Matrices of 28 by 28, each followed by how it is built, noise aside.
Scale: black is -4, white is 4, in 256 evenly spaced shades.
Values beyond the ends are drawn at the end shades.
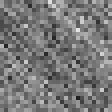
Toeplitz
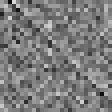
Toeplitz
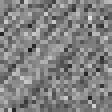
Hankel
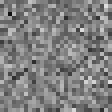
noise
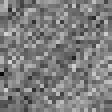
Hankel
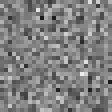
noise
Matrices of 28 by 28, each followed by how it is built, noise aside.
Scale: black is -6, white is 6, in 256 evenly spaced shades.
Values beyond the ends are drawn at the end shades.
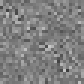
banded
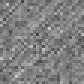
Hankel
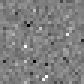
sparse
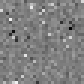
sparse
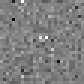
sparse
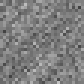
Hankel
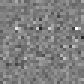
uneven rows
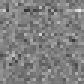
uneven rows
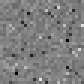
sparse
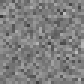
noise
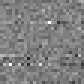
uneven rows
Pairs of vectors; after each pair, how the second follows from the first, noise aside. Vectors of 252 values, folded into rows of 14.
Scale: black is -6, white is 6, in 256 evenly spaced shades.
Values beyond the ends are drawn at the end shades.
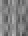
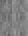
reversed, shrunk.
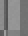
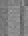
reversed, shrunk.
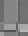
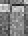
reversed, scaled up.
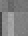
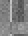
wrapped around, negated.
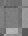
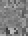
sign-scrambled.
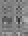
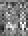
wrapped around, negated, scaled up.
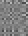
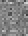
sign-scrambled.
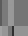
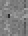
wrapped around, partly zeroed.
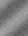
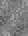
wrapped around, partly zeroed.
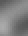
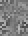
sign-scrambled.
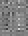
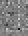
sign-scrambled.
